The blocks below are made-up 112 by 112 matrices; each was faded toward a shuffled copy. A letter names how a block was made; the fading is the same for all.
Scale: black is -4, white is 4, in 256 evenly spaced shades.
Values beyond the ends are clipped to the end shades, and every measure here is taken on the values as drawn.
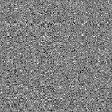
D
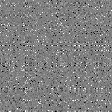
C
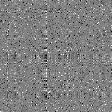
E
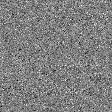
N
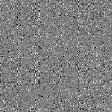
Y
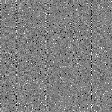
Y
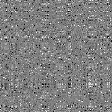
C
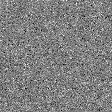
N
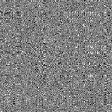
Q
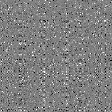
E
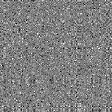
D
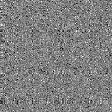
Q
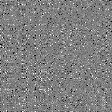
E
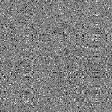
Q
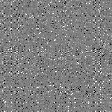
E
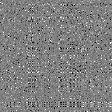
C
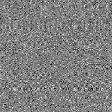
Q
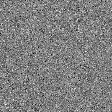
N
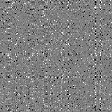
E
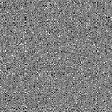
D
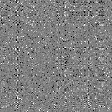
E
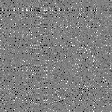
C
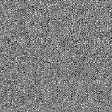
D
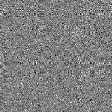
D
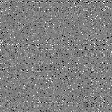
C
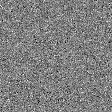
N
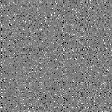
E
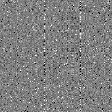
Y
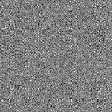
D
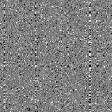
Y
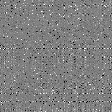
C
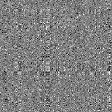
Q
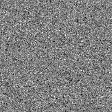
N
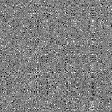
D
